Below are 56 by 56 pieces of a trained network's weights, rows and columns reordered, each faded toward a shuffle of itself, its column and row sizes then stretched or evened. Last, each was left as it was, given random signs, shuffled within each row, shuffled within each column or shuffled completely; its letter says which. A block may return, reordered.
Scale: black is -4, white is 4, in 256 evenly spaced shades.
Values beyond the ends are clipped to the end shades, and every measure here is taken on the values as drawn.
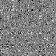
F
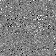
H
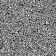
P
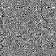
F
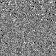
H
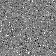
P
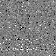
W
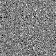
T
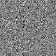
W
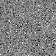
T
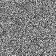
H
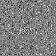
F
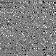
F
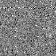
W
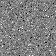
P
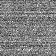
H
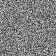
P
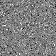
H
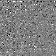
W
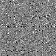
F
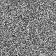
P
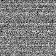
F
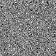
W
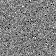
P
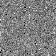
T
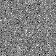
T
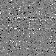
F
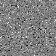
H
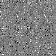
F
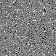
T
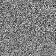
W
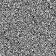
T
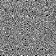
F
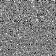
H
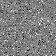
P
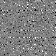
F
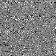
F
